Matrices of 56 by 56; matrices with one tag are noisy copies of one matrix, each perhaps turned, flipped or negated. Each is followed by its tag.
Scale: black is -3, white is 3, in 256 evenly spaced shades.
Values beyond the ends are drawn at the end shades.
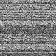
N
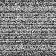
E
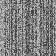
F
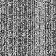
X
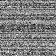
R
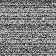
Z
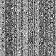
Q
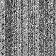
Q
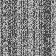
Q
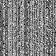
Z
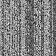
N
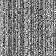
Z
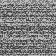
F
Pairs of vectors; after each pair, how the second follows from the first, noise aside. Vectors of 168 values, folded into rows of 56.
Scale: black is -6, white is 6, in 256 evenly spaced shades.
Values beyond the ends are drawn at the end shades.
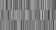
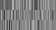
shuffled.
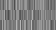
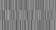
negated, shrunk.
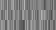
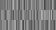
sign-scrambled.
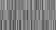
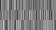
shuffled.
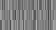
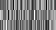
wrapped around, scaled up.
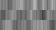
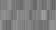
negated, shrunk.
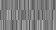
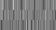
reversed, partly zeroed.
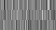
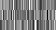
wrapped around, scaled up.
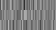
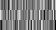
wrapped around, scaled up.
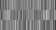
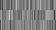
reversed.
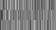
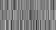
shuffled.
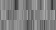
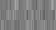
negated, shrunk.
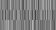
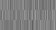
negated, shrunk.
